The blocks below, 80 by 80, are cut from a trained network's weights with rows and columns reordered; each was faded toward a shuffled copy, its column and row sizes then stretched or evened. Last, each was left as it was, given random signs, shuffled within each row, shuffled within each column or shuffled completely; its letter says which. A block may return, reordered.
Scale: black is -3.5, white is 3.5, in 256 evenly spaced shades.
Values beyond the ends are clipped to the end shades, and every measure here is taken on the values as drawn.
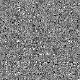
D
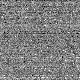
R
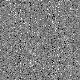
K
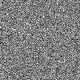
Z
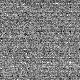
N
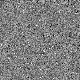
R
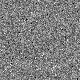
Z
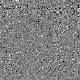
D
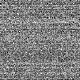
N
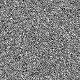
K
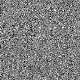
D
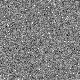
Z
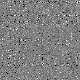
N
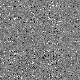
D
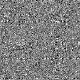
N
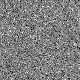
Z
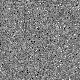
Z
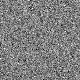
Z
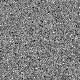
Z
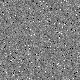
Z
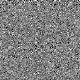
N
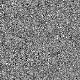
D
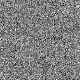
D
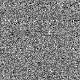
D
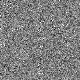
K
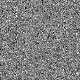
K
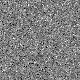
Z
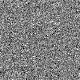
K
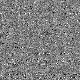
R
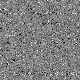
R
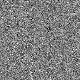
K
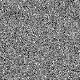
K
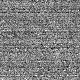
R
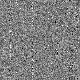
K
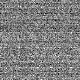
N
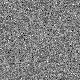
Z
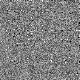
D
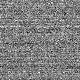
R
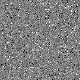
K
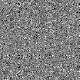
N
